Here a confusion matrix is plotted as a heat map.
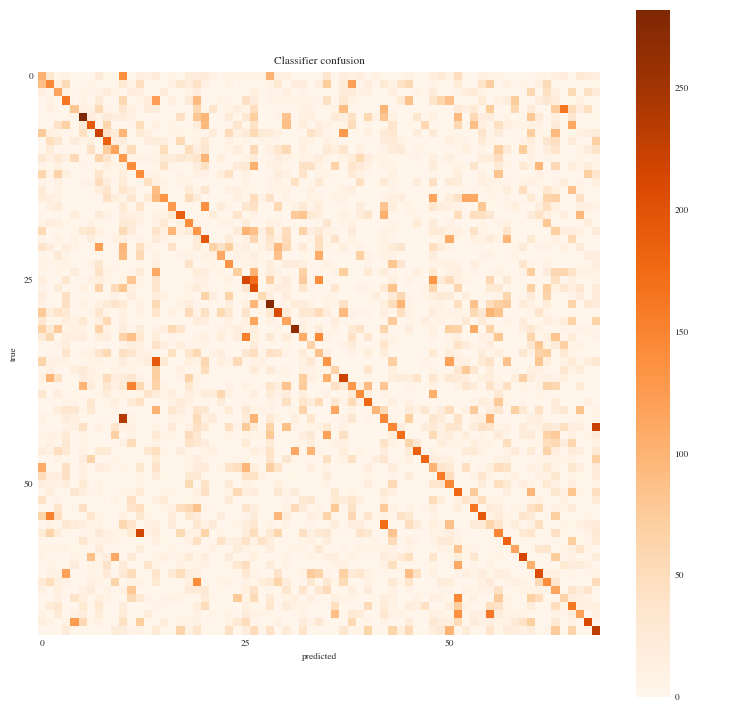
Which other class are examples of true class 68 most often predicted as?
50
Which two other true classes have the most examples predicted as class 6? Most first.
59, 47
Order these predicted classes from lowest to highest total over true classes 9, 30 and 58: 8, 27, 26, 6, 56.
27, 6, 56, 8, 26
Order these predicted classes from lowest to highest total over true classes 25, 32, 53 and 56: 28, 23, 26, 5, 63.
23, 5, 28, 63, 26
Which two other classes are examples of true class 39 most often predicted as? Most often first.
48, 22
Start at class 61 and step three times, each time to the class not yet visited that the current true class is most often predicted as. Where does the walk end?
65
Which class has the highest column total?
26
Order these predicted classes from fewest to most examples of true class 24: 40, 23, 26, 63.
23, 40, 63, 26
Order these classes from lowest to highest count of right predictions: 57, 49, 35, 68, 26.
35, 49, 57, 26, 68
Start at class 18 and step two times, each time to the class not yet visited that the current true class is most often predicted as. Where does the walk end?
19
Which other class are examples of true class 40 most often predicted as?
56
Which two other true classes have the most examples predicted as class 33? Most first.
46, 61
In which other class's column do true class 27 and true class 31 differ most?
53
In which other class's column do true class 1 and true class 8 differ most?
38
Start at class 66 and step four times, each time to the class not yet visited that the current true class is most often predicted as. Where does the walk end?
20
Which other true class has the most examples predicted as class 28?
0
